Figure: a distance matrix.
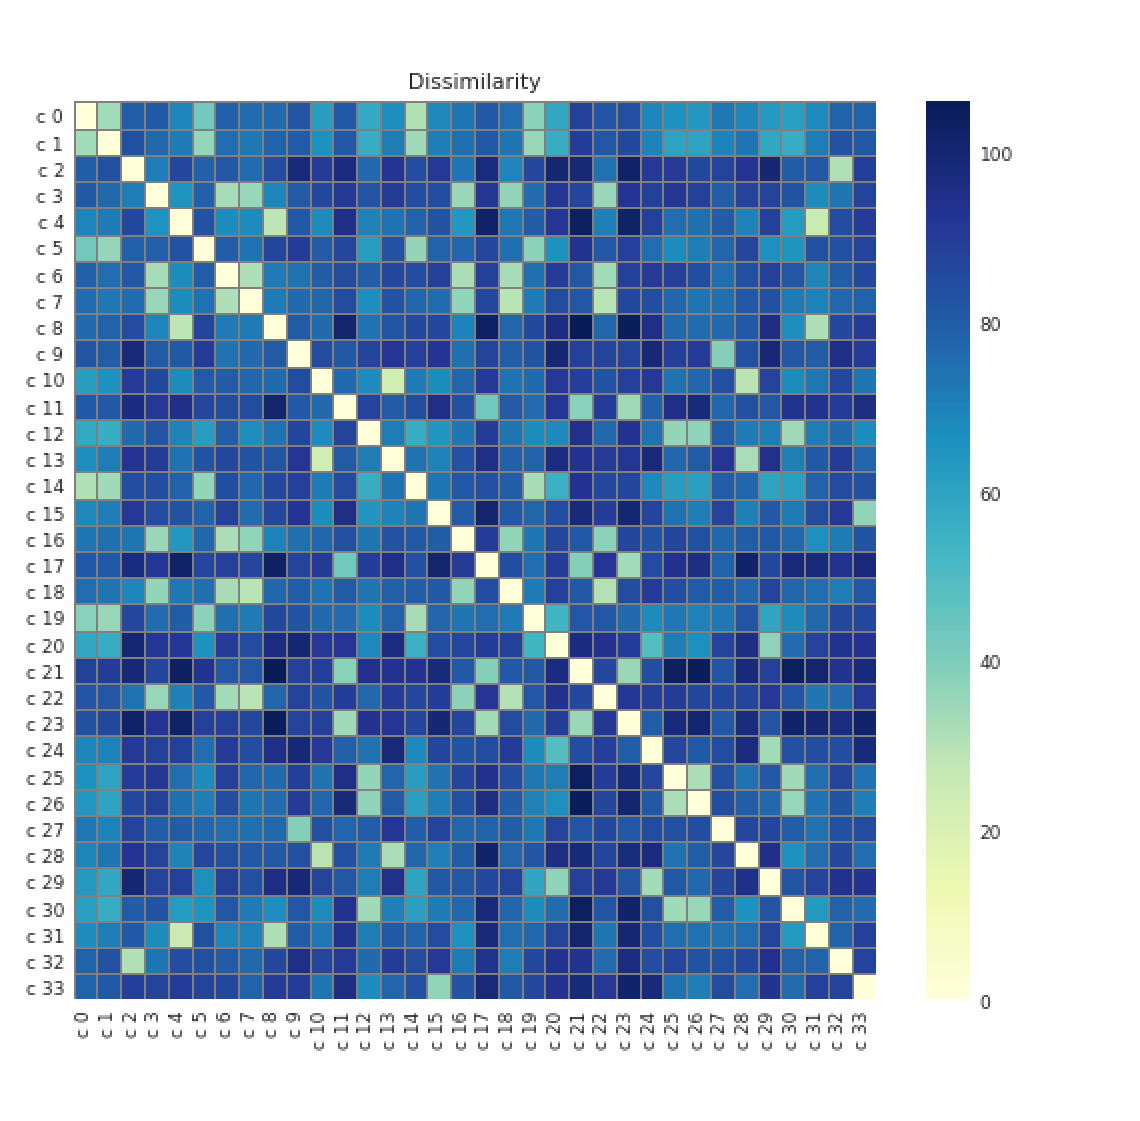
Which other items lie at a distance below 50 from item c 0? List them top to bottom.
c 1, c 5, c 14, c 19
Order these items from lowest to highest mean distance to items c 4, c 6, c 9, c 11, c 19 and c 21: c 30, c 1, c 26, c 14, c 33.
c 1, c 14, c 30, c 26, c 33
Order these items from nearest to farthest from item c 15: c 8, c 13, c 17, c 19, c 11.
c 13, c 19, c 8, c 11, c 17
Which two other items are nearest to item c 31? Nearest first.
c 4, c 8
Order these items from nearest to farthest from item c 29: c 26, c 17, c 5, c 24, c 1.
c 24, c 1, c 5, c 26, c 17
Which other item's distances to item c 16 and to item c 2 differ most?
c 6
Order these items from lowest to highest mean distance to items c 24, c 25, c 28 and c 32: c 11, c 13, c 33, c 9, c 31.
c 13, c 31, c 33, c 11, c 9
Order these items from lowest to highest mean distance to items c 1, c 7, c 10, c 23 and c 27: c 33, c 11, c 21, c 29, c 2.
c 11, c 21, c 29, c 33, c 2
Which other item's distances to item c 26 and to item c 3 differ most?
c 25
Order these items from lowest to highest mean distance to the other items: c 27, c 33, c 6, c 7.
c 7, c 6, c 27, c 33
